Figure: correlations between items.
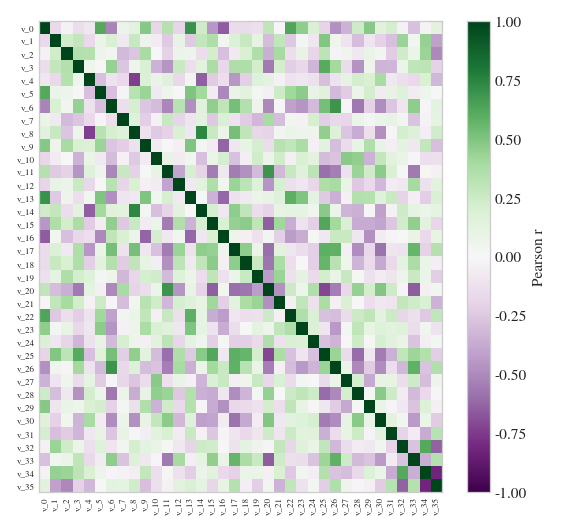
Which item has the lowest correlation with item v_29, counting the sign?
v_16
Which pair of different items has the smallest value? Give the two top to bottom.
v_34, v_35
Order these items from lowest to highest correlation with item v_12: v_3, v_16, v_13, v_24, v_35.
v_24, v_13, v_16, v_35, v_3
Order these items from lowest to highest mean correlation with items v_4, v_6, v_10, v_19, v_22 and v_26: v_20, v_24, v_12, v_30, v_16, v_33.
v_20, v_24, v_30, v_16, v_12, v_33
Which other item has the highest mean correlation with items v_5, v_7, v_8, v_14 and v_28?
v_0
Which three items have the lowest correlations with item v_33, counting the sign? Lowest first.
v_20, v_11, v_30
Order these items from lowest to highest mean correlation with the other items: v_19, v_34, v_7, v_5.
v_7, v_34, v_19, v_5
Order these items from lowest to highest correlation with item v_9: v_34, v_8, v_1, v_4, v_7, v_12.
v_7, v_8, v_12, v_1, v_4, v_34
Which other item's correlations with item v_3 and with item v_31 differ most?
v_25
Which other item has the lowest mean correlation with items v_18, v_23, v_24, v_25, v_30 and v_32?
v_35
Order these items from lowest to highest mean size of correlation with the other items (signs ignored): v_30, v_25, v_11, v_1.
v_1, v_30, v_11, v_25
